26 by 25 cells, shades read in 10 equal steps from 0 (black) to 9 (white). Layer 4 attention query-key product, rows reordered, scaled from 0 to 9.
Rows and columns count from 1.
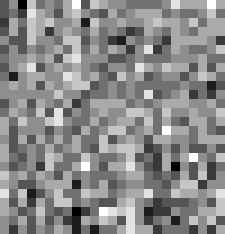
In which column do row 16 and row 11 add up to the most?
7
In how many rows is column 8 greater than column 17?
13
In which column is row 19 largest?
10
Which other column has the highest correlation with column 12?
24
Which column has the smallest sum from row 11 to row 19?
18
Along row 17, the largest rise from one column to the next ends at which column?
12
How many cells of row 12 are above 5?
11
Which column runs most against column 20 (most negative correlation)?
15
